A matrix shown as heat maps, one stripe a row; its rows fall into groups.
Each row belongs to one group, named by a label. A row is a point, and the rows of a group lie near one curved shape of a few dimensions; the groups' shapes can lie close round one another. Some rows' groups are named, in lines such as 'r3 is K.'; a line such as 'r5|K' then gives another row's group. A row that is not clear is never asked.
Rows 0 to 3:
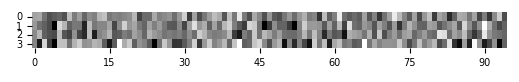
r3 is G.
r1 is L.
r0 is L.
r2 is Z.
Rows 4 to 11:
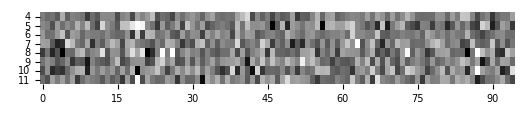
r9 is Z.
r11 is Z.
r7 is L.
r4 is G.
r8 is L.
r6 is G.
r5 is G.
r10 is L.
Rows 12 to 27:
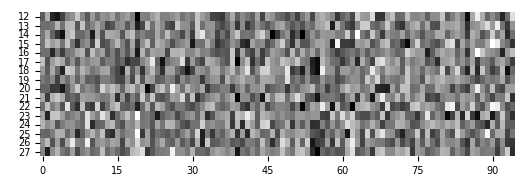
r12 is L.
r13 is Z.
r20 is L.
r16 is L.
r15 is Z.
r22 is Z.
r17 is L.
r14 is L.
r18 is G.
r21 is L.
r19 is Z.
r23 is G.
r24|L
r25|Z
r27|L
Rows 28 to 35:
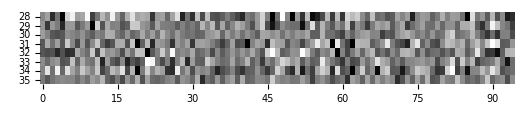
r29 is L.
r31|Z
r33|L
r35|Z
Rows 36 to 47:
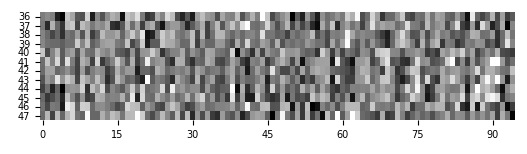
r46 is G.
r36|L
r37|G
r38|L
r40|L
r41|Z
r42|Z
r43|Z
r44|L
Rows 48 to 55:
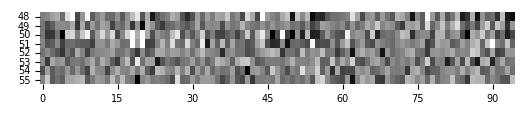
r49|Z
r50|G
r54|Z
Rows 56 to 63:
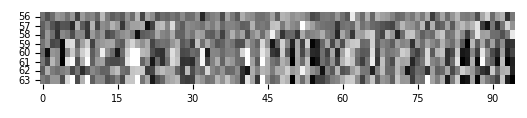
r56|Z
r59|G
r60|G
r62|Z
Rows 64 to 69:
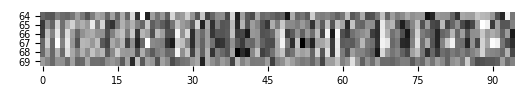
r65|Z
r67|Z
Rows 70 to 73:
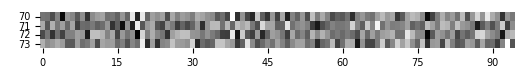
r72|L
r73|L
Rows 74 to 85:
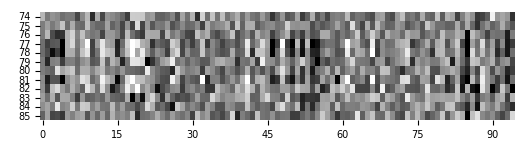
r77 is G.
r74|L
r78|G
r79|L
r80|Z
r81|G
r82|G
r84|Z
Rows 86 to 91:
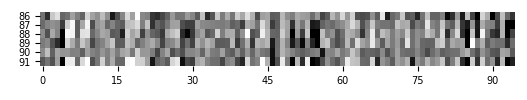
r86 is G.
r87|G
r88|G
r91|G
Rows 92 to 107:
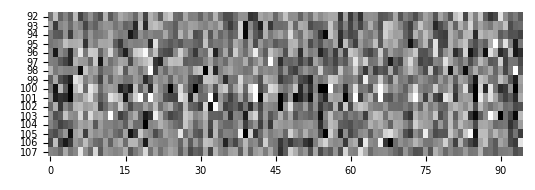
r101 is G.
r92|Z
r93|L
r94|L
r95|Z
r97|L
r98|L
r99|L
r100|G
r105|L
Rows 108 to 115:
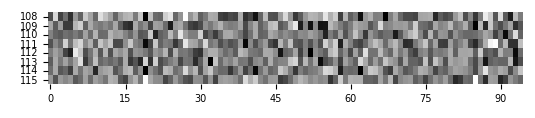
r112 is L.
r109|G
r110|L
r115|G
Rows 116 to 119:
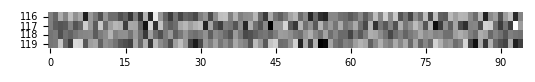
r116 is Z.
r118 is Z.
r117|L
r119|G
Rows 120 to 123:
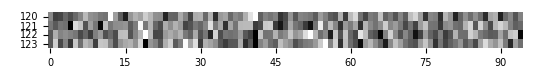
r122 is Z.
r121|L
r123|Z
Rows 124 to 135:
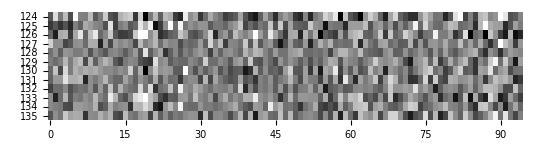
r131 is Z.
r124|Z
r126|G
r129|Z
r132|L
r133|G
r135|Z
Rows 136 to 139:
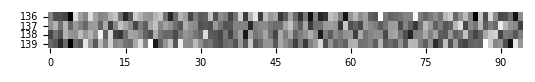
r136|G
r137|Z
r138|Z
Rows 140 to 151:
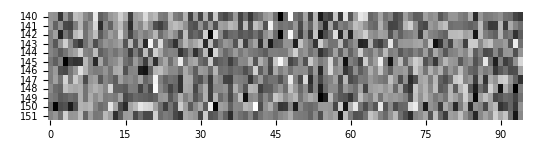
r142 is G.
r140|G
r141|L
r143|L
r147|Z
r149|L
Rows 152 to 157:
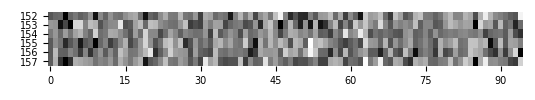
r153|G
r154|G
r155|Z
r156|Z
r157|L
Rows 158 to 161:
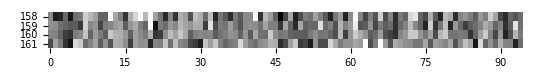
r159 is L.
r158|G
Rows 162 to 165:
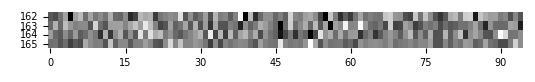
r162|L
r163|G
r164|L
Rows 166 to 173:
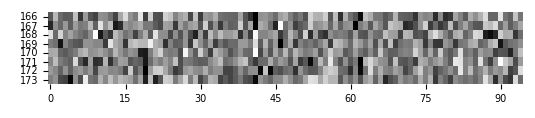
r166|Z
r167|Z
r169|G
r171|Z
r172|L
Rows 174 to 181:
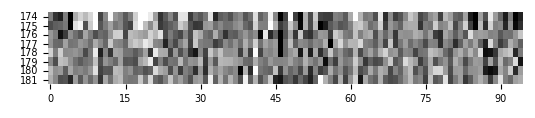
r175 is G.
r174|G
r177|G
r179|L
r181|L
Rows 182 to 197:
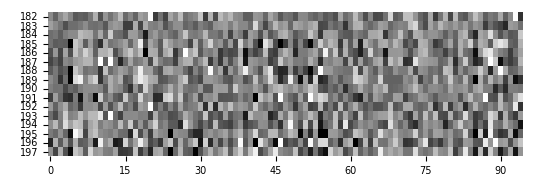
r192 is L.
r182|L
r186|Z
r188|L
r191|Z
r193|Z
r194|Z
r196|Z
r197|G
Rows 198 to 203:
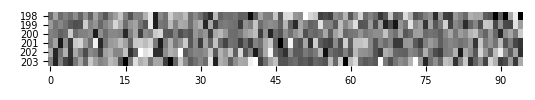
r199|L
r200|G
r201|G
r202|L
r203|G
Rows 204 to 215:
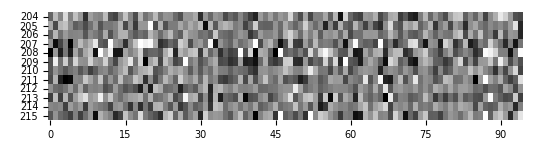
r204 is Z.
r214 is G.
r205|L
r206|Z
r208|Z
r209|Z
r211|L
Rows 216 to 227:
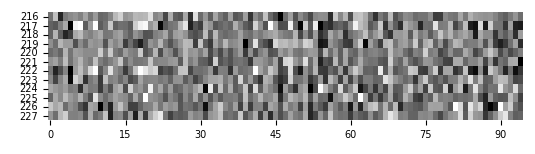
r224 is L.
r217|G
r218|L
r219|L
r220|Z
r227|L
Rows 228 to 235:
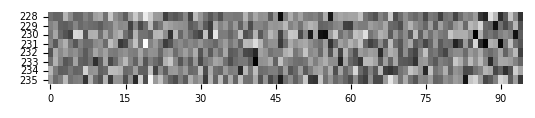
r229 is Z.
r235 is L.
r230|G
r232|Z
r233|Z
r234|L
